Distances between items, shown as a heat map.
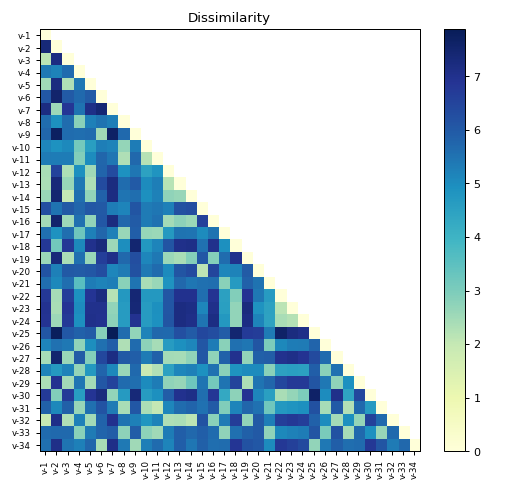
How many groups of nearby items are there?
5
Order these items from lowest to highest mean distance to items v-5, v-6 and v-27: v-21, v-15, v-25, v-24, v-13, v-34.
v-13, v-34, v-25, v-21, v-15, v-24
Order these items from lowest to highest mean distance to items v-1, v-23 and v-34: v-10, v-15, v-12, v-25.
v-12, v-10, v-25, v-15
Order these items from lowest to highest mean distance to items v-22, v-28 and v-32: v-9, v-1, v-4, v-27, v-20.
v-4, v-1, v-27, v-20, v-9
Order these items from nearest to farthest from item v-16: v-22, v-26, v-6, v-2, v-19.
v-19, v-26, v-6, v-22, v-2
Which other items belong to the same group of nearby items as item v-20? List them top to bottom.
v-15
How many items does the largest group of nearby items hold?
11
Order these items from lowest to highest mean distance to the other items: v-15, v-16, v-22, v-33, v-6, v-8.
v-8, v-33, v-16, v-22, v-15, v-6
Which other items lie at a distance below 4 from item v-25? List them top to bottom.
v-6, v-9, v-34
